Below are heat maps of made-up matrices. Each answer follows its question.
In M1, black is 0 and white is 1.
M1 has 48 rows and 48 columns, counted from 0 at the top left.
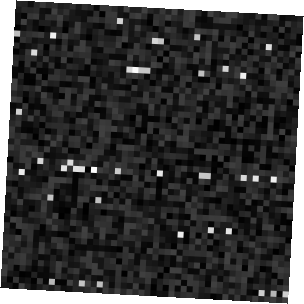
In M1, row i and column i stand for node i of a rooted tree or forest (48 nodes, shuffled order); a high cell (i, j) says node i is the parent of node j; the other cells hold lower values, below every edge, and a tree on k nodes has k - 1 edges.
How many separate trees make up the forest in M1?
7
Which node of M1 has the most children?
27
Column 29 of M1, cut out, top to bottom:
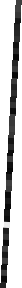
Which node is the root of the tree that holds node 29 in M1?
36
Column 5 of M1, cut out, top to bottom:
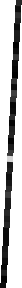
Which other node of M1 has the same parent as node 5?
10
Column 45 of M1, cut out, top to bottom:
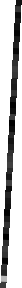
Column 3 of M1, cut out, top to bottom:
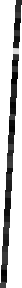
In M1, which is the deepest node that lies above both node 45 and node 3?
46
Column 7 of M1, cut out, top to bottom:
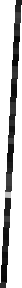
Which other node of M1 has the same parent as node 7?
15
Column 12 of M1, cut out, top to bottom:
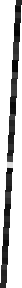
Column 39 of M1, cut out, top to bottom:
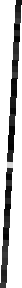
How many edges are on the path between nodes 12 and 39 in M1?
2
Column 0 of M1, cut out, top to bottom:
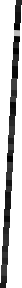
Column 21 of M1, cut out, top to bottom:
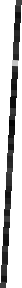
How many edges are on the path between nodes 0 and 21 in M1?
4
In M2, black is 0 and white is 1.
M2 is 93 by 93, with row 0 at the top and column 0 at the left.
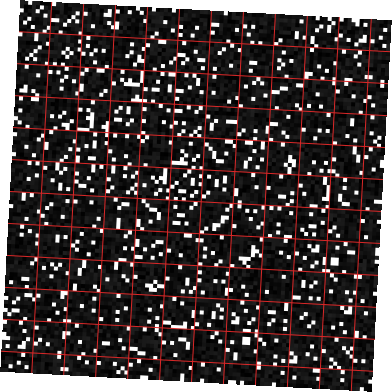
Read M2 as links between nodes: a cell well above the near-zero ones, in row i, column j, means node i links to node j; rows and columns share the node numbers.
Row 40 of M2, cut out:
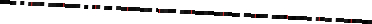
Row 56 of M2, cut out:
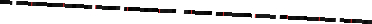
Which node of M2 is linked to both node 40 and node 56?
node 44
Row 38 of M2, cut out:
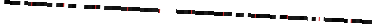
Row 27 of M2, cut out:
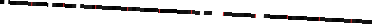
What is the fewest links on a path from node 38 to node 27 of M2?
2
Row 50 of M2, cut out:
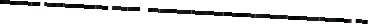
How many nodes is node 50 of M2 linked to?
6
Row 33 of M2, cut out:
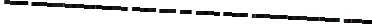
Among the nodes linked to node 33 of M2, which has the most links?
node 32
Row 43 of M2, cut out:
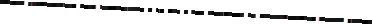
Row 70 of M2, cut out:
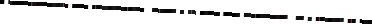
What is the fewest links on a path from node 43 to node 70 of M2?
2
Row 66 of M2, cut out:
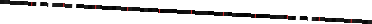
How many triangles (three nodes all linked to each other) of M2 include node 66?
1
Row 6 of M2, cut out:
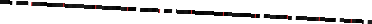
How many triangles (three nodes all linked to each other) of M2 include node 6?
0
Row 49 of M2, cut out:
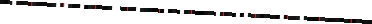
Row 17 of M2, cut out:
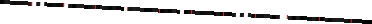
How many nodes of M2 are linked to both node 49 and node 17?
5
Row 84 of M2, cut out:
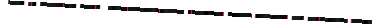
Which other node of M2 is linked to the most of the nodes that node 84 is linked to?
node 28
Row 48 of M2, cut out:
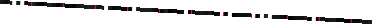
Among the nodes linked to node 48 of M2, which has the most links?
node 5
